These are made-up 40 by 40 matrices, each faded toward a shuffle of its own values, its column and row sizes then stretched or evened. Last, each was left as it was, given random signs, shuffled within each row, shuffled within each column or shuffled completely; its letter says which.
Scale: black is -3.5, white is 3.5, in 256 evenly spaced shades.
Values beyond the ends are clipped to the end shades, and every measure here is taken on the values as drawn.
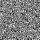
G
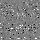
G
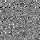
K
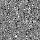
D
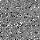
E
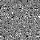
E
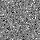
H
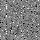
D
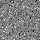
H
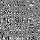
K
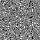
D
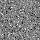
H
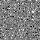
G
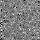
D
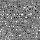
G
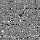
G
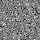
H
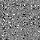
E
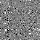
E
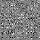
K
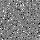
H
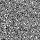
H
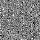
D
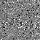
G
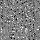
D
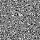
G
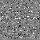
G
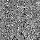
D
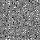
D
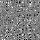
K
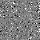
E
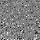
E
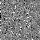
D
